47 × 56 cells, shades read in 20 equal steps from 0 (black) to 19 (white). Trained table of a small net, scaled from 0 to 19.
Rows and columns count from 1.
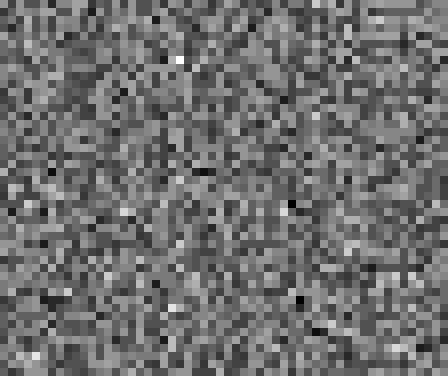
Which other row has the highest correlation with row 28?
31
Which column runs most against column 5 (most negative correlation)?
30
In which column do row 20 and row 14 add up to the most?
42
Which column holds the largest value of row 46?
4
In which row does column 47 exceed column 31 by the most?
32
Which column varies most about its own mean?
44
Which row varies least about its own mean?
16
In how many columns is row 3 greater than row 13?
31
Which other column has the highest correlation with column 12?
27
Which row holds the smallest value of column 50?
22
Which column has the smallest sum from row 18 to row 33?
37
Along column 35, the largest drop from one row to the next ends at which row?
45
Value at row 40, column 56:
4
